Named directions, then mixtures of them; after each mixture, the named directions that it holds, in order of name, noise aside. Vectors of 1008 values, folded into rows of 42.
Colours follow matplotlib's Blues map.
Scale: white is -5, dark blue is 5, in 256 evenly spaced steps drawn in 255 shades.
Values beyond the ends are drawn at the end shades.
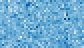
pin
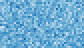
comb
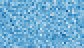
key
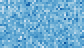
comb, pin.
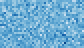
comb, key, pin.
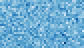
comb, key, pin.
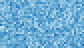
comb.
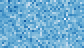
key, pin.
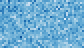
comb, key, pin.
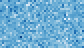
pin.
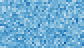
comb, key, pin.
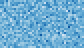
key.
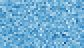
comb, key.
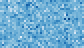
pin.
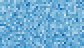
comb, key, pin.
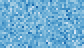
comb, key, pin.
